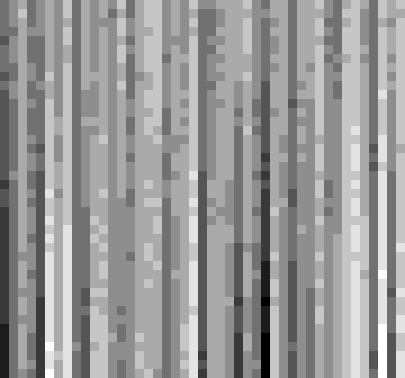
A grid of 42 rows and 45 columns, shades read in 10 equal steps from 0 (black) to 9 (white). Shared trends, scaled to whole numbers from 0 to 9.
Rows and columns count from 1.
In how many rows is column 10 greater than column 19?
17
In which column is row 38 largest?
43
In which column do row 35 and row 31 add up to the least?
30
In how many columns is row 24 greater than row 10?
11
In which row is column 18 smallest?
42
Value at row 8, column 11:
5
